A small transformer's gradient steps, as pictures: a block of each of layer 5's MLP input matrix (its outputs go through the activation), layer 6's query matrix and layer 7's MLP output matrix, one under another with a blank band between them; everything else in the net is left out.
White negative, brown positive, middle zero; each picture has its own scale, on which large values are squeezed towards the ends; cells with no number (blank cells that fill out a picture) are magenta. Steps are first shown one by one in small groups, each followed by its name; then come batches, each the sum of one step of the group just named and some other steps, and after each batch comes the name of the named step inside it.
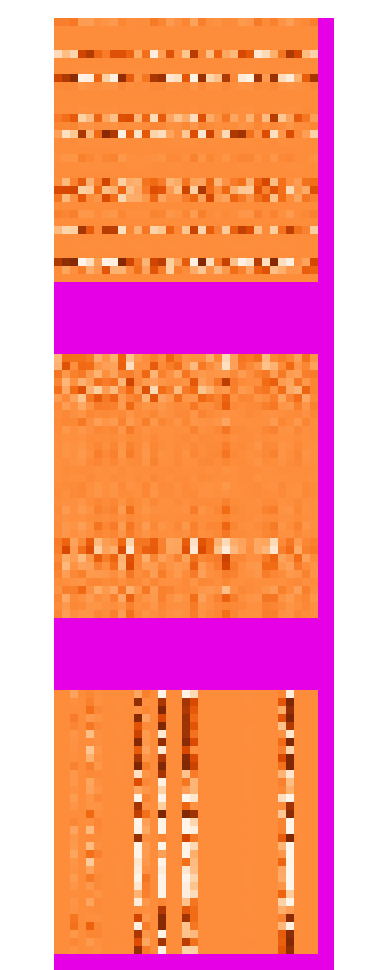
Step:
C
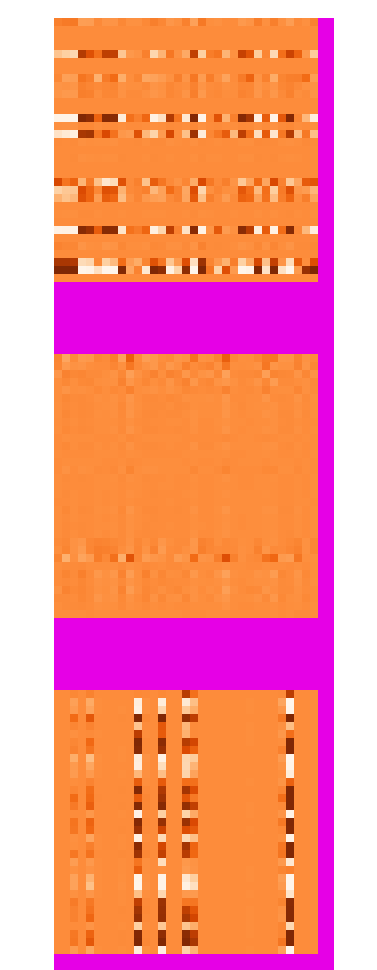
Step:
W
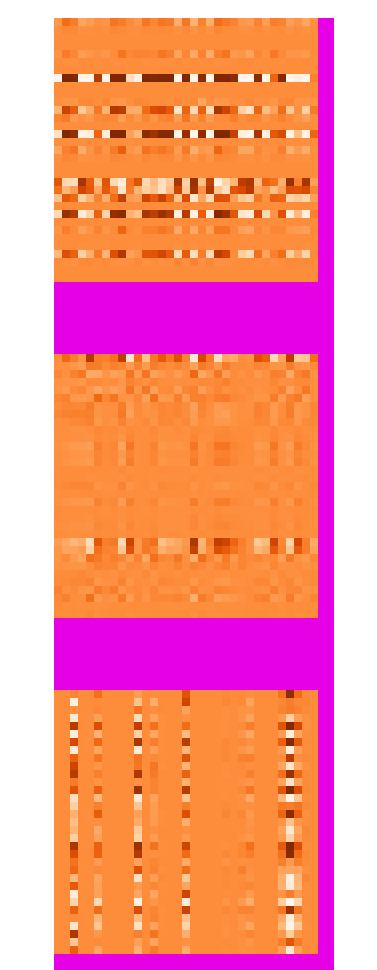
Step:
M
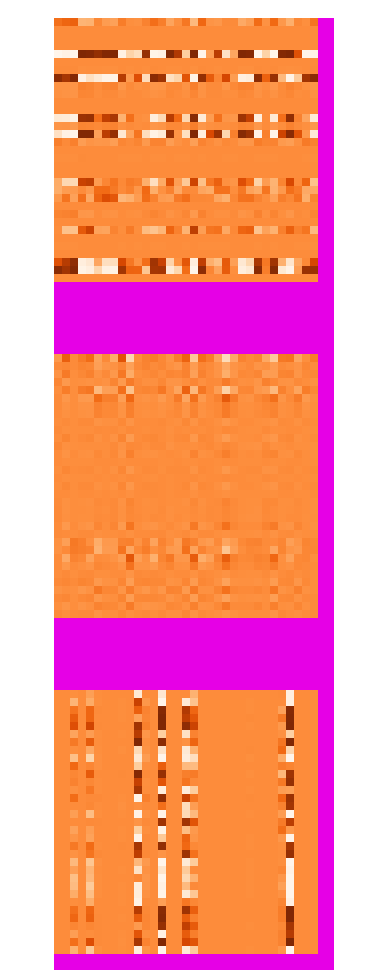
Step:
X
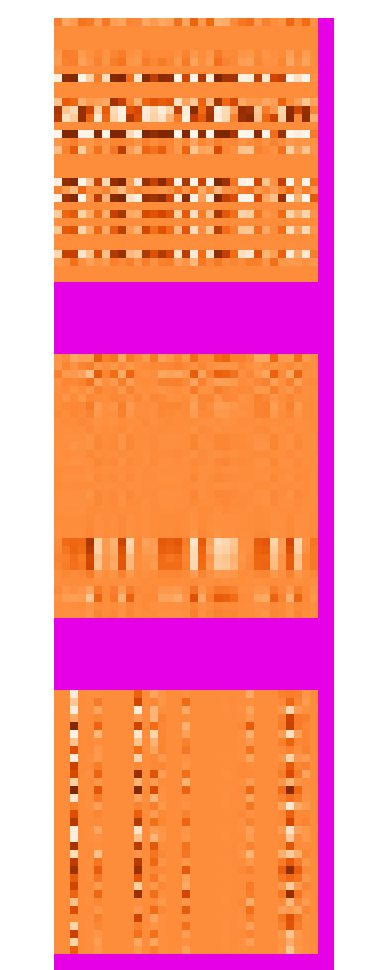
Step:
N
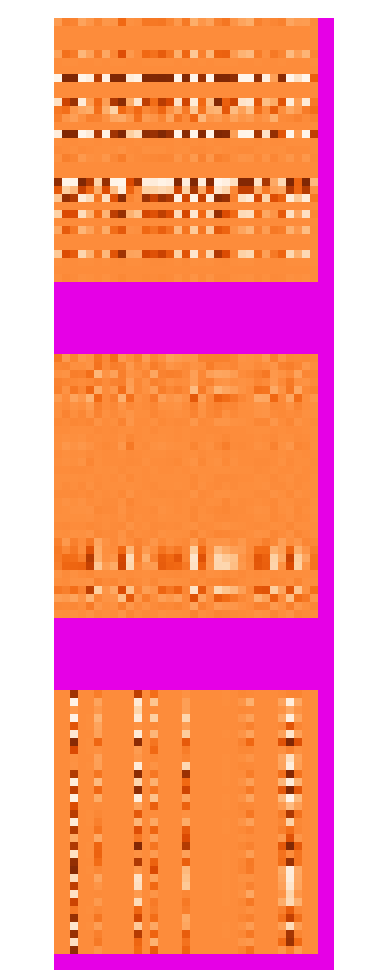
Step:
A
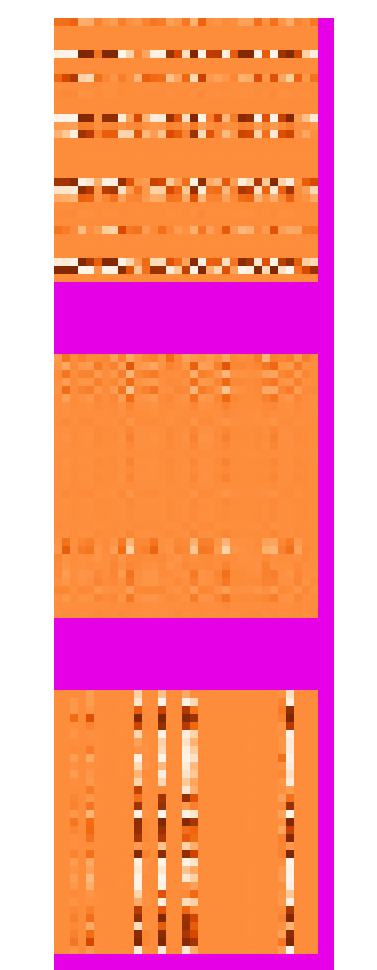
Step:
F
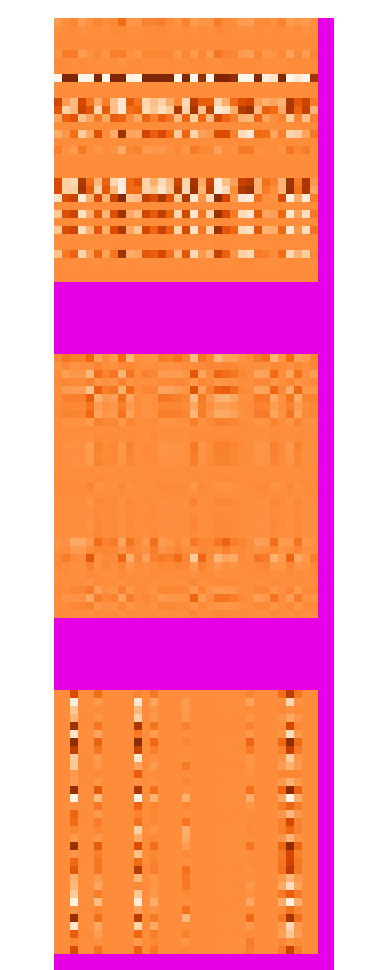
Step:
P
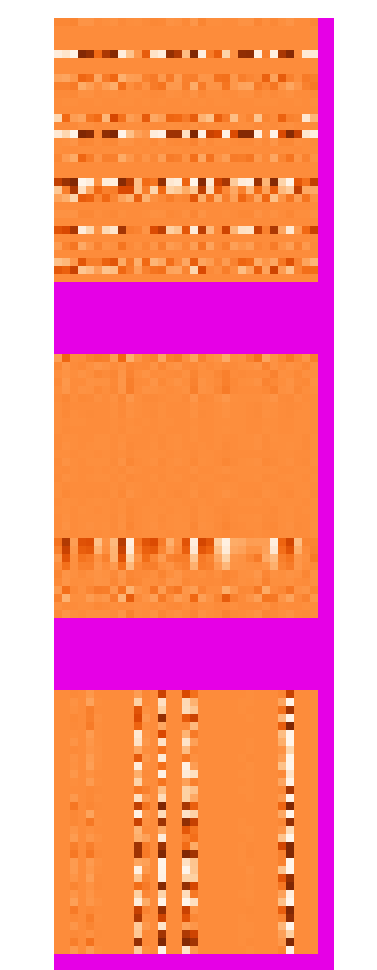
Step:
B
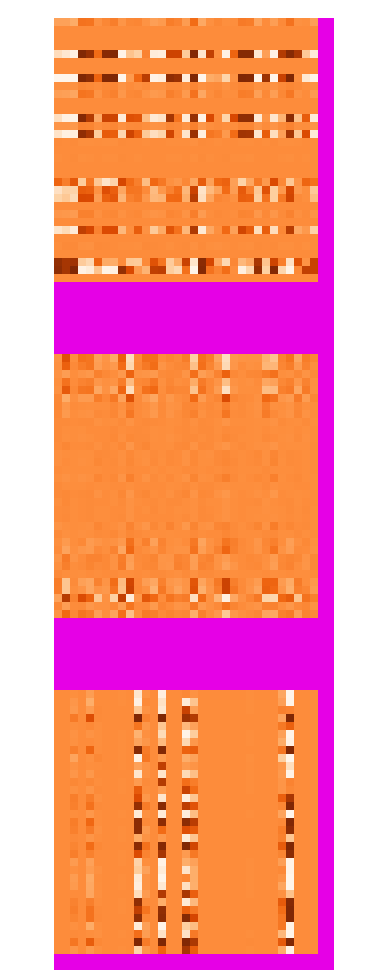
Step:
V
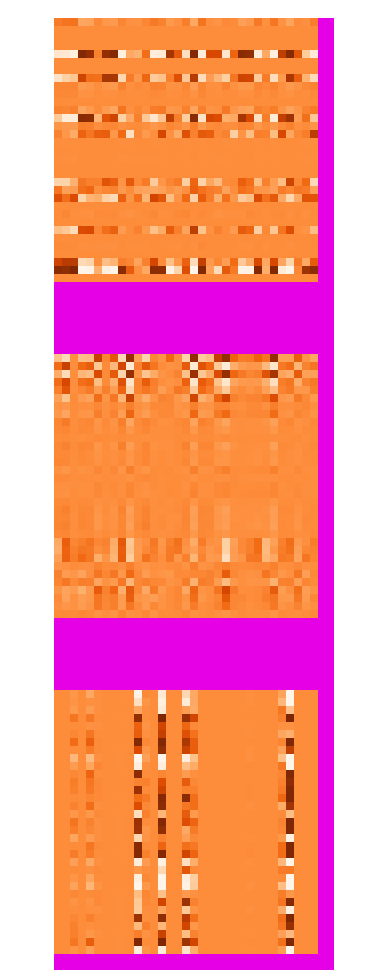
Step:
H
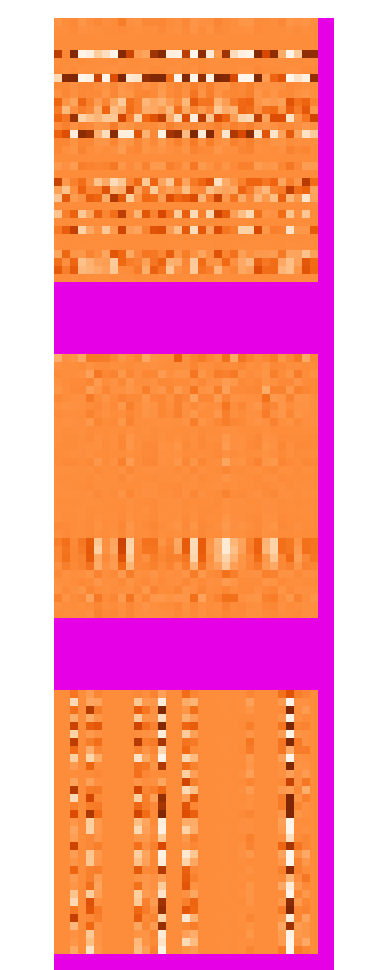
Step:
P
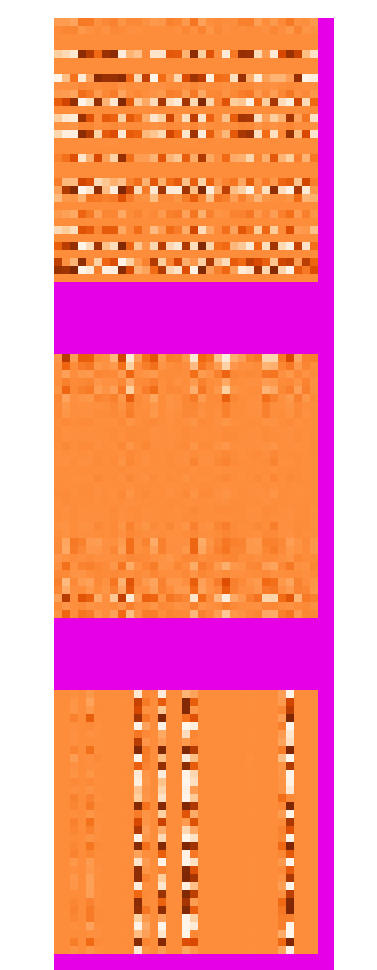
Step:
V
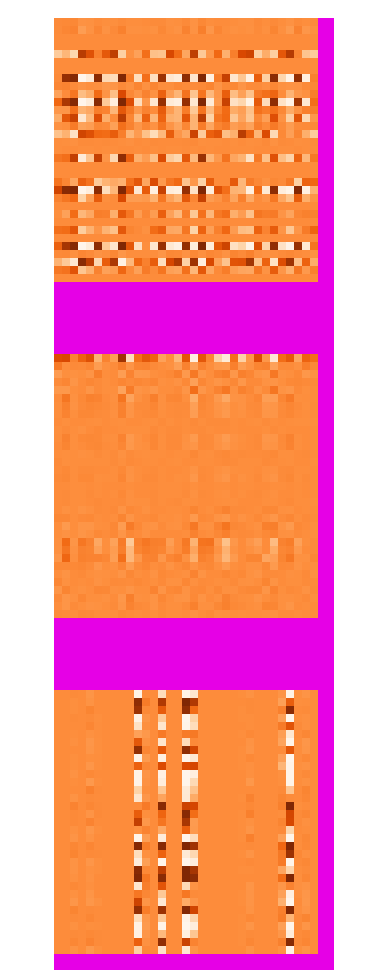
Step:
B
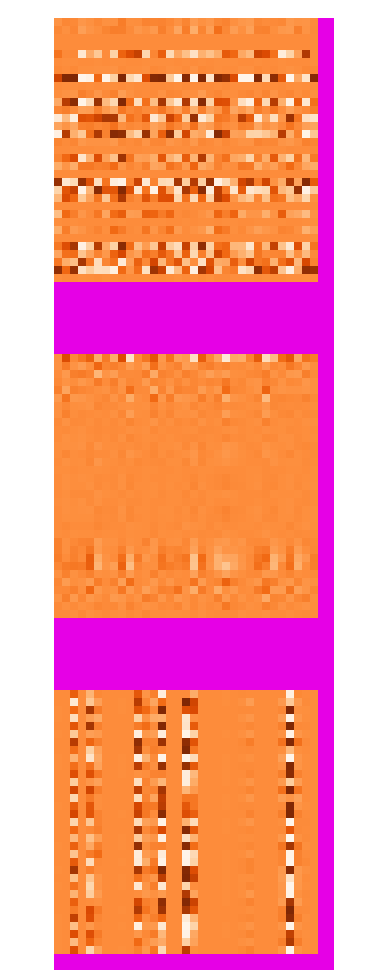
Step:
A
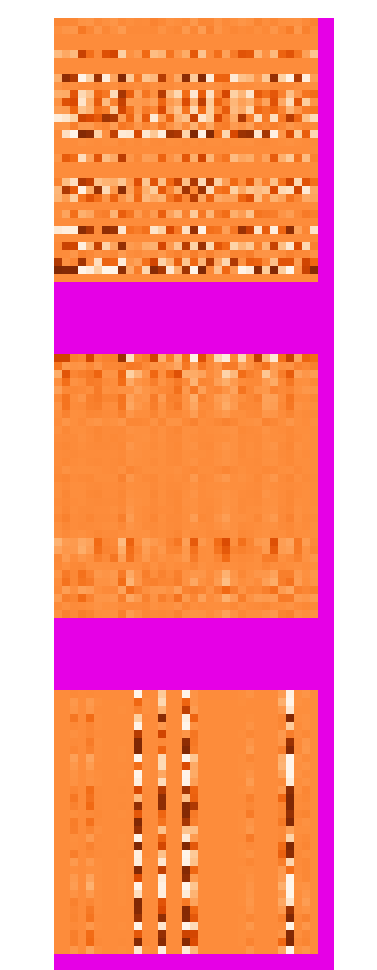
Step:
W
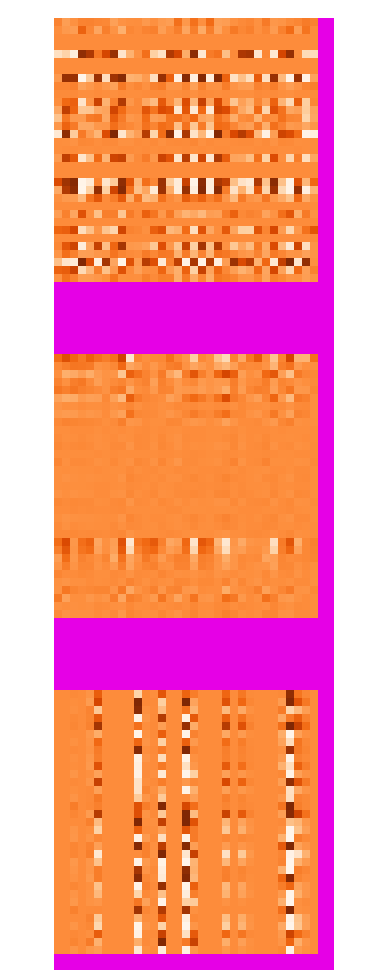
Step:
B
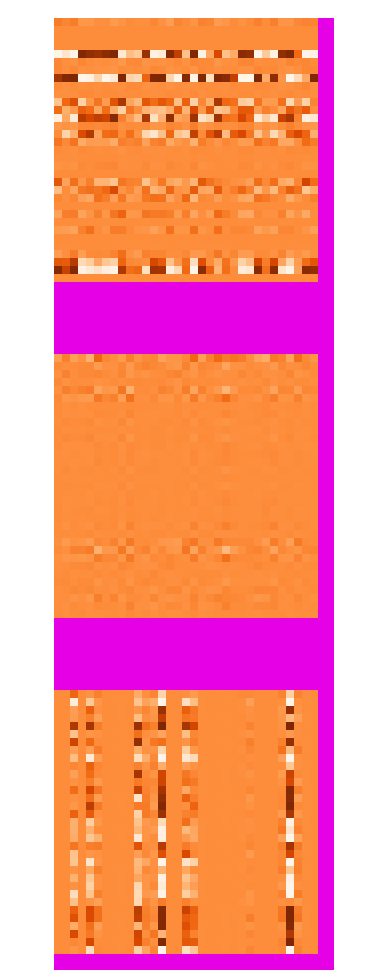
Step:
X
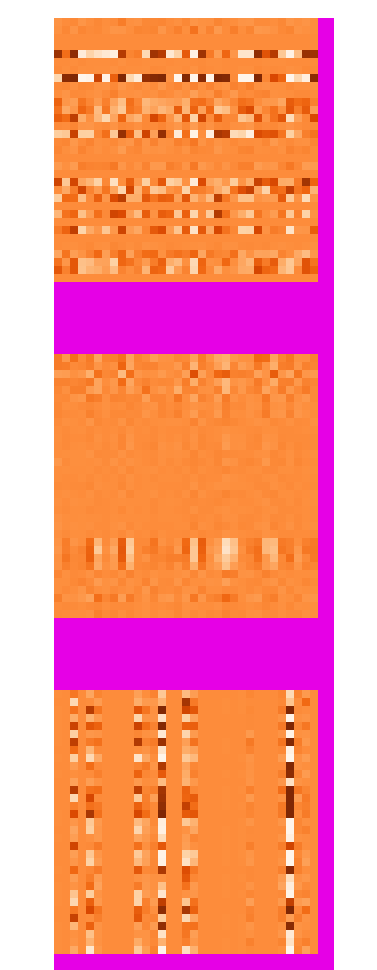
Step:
P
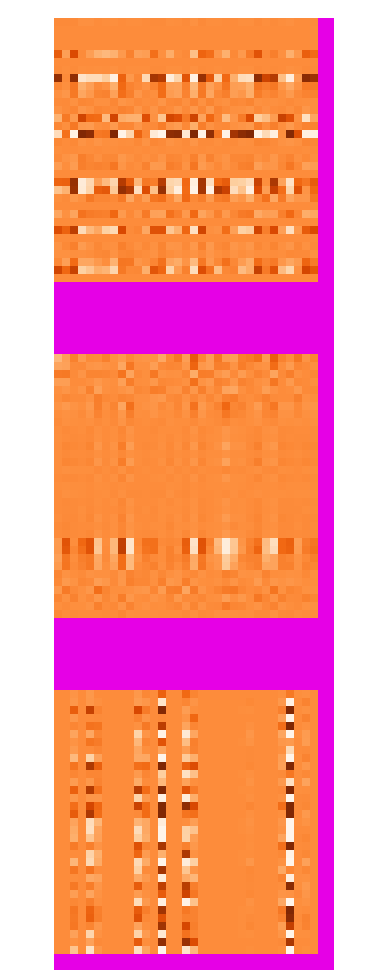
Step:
B
